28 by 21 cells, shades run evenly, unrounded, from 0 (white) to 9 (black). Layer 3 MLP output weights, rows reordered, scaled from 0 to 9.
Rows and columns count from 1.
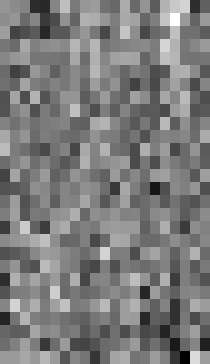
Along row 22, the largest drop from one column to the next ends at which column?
2
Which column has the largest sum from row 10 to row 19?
16
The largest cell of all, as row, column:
28, 19
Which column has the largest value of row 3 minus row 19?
5
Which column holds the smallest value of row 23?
6
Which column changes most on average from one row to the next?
17
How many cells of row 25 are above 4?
18
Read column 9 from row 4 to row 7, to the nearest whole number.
4 5 5 5
